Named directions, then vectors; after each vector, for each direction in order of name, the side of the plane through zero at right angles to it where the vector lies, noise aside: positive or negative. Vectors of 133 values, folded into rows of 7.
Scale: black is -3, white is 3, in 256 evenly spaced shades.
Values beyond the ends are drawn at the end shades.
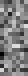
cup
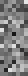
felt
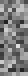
positive, negative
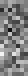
negative, positive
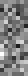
negative, positive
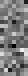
negative, negative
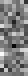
negative, negative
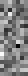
negative, positive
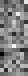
positive, positive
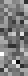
negative, negative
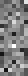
positive, positive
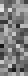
positive, negative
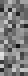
negative, positive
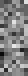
positive, positive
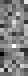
positive, positive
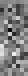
negative, positive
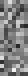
negative, positive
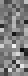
positive, positive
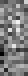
positive, positive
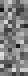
negative, positive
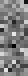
negative, negative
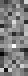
positive, positive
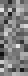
positive, negative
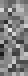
positive, negative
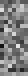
positive, negative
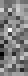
positive, negative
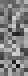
positive, positive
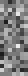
positive, negative
